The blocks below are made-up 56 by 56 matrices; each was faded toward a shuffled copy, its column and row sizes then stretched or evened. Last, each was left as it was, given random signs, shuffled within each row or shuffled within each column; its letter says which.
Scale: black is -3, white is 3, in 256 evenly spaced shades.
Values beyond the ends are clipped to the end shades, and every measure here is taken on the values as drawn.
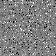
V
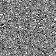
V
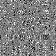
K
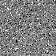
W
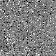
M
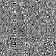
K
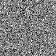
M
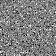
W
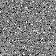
W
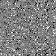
K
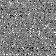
W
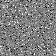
W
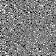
K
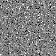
M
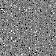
M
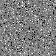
M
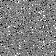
W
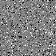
V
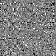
K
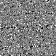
W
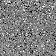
W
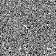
V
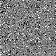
V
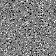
M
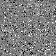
V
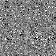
V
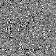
K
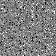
M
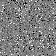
V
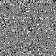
K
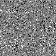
V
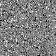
V
